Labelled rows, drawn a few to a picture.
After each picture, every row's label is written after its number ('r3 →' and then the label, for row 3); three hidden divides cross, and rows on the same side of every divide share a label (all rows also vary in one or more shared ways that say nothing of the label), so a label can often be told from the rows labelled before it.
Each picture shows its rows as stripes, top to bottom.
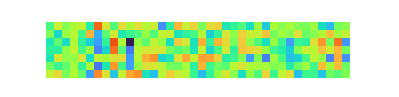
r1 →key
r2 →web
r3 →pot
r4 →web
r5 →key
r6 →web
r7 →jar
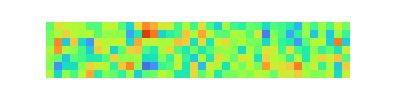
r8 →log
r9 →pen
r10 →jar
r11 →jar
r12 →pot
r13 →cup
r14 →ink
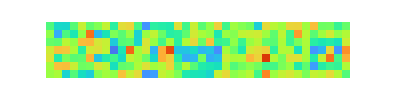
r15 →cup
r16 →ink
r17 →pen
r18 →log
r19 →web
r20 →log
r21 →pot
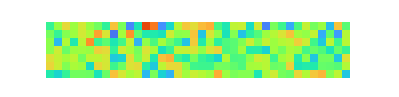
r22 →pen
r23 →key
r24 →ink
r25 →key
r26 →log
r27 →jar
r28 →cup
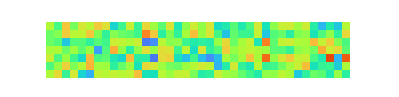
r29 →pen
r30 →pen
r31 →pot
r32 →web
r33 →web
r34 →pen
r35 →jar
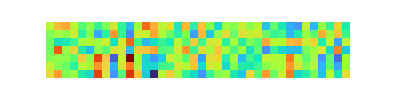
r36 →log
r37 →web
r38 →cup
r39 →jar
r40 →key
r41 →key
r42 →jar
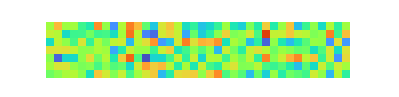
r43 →jar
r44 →pot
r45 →key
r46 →log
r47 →cup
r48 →log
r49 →key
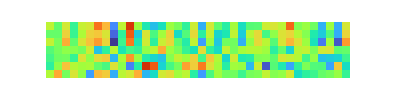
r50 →key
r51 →pen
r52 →pen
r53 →web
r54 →key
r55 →pen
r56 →jar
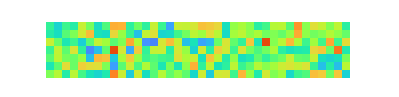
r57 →cup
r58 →ink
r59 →pot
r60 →pot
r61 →key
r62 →pen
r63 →pot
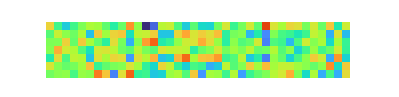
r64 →pot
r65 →key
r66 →pen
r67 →jar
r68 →key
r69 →web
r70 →key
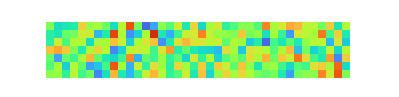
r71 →cup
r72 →ink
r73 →key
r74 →log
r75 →ink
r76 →pot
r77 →web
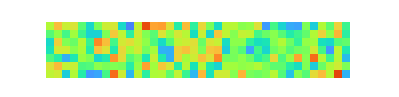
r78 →log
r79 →pot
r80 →key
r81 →key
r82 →cup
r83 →log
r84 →pot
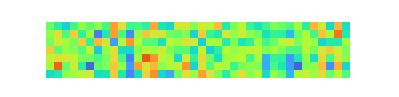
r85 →cup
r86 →web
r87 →key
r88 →web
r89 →log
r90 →jar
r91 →ink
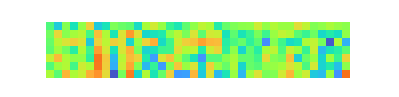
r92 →ink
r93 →key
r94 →key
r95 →key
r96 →jar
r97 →key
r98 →pen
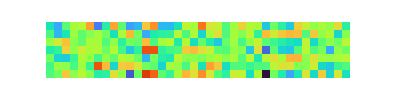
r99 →ink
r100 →cup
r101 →log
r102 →pen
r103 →cup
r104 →key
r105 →pen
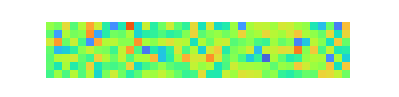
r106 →pen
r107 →ink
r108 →jar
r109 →cup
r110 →key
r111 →ink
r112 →web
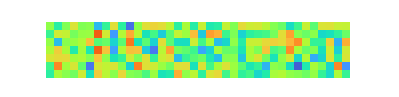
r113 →web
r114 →key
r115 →ink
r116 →jar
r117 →log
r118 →jar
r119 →key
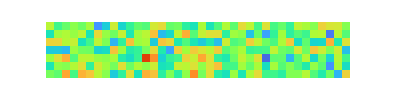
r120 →web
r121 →key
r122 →log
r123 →cup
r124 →pen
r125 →key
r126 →pen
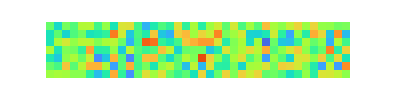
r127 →cup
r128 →cup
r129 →pen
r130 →web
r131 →ink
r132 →pen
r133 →web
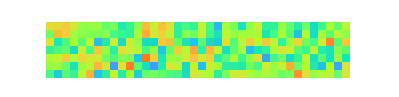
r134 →log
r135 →log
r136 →web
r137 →key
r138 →pen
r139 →key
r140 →ink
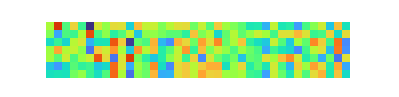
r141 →jar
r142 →ink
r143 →cup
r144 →jar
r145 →key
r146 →cup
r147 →cup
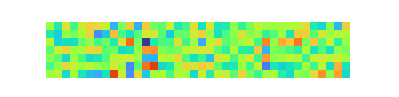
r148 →pen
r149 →ink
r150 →cup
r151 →pen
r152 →pot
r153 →pen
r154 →pot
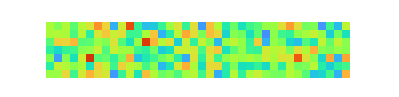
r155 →key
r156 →key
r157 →log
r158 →cup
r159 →ink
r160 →key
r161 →pen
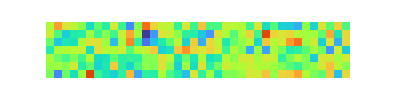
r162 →log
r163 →pot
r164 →cup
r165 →key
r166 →web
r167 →web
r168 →ink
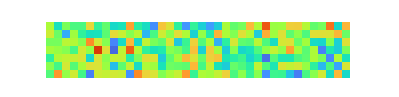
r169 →web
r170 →pot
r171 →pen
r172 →key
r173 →key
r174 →pen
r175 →jar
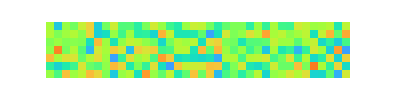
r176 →ink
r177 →web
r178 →key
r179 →jar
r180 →log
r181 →cup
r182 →pen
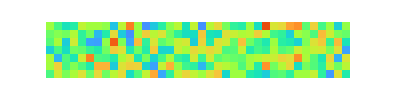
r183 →cup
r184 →web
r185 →pot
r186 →cup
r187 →ink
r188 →jar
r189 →key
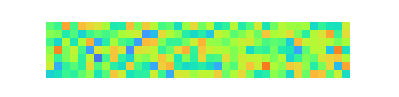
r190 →pen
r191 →pot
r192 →ink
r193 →jar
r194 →web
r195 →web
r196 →cup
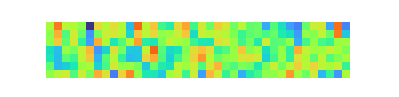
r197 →jar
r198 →jar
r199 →jar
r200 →ink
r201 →ink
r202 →cup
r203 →key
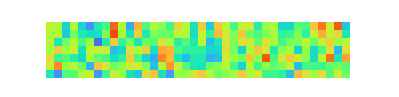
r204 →pot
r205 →pot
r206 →web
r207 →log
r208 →web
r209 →jar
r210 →ink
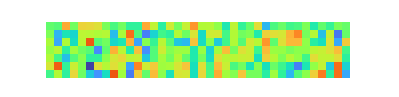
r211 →pen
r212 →cup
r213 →ink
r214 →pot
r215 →pot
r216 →jar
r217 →pot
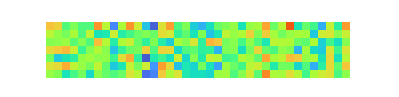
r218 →jar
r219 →web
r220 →key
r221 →log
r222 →cup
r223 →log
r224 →pot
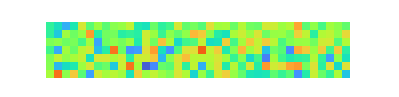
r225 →cup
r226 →ink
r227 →web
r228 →ink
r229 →key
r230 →cup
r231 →jar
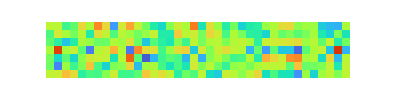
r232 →key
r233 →key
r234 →cup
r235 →jar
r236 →cup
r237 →ink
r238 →log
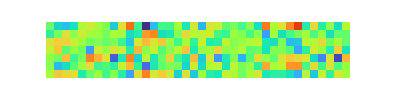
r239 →cup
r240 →pen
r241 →log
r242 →jar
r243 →pen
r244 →cup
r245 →log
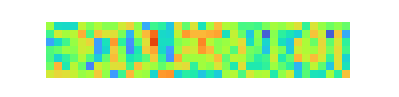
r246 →cup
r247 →key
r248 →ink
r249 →ink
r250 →cup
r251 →jar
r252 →log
